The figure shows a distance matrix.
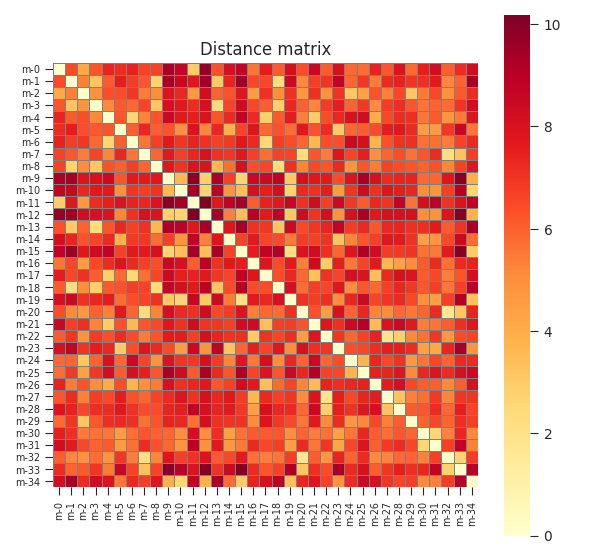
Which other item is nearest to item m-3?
m-13
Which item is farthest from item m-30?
m-11
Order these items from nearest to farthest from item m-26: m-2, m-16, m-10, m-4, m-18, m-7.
m-4, m-7, m-18, m-2, m-10, m-16
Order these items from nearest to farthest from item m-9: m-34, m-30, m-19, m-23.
m-19, m-34, m-30, m-23
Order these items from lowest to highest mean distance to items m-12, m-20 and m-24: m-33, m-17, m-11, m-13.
m-33, m-17, m-13, m-11
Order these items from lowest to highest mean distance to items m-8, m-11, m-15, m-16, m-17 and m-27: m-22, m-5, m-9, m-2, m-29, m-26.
m-22, m-2, m-29, m-26, m-5, m-9
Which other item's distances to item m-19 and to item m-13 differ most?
m-15
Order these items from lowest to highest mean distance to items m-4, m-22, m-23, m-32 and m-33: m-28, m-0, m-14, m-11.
m-28, m-14, m-0, m-11
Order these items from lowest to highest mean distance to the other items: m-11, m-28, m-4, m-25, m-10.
m-4, m-10, m-28, m-25, m-11
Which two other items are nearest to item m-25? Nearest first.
m-24, m-2
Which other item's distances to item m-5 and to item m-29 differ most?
m-23
